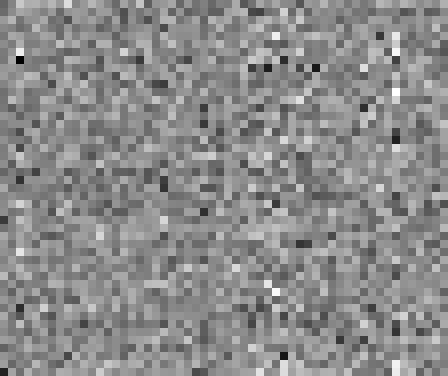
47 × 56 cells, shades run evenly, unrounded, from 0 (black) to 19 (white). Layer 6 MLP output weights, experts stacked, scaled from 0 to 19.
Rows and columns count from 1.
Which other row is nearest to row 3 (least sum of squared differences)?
42
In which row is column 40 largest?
5
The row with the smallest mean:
22
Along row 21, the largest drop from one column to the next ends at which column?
31
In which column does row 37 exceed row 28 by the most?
35
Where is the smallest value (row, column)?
8, 3
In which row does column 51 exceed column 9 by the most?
45
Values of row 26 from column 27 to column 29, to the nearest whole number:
8 12 8
